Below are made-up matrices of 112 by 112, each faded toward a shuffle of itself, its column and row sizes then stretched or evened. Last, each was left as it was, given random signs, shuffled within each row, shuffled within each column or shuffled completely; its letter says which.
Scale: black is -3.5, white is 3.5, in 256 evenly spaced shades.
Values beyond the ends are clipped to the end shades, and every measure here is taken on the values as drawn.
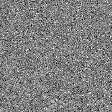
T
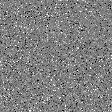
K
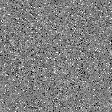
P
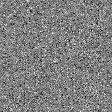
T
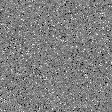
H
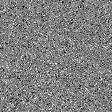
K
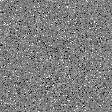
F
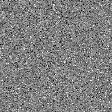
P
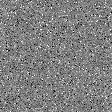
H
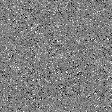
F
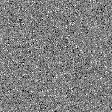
P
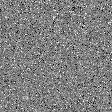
H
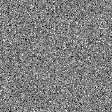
P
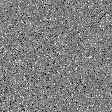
H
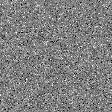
K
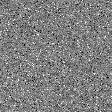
K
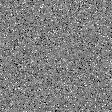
H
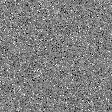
H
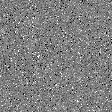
T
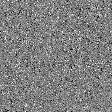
F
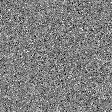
H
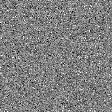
P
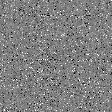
F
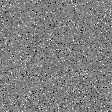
K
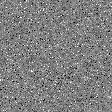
H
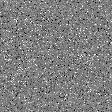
K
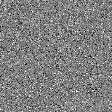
F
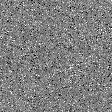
T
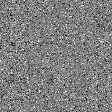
P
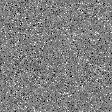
F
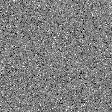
T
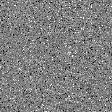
P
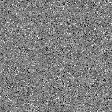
P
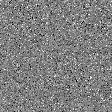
K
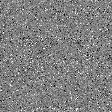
F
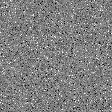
T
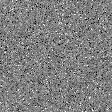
H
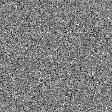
F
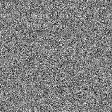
P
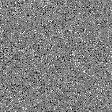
F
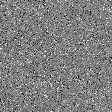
H
